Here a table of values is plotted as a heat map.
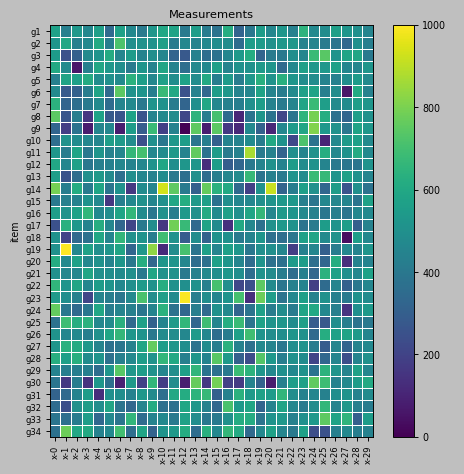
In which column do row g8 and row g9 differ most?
x-0
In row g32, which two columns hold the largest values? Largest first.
x-16, x-25
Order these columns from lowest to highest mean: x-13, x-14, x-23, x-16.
x-14, x-16, x-13, x-23
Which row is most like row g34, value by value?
g25
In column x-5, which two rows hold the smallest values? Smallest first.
g15, g8
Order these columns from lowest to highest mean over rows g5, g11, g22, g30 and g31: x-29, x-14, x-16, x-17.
x-17, x-16, x-14, x-29
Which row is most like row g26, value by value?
g29
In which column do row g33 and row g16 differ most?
x-25
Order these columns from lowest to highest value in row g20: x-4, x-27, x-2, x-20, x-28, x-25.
x-27, x-25, x-20, x-28, x-4, x-2
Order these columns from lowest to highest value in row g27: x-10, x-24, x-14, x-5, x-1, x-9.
x-5, x-24, x-14, x-10, x-1, x-9
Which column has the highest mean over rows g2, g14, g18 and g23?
x-10
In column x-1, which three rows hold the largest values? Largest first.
g19, g34, g25
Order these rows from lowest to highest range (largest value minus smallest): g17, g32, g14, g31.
g32, g31, g17, g14
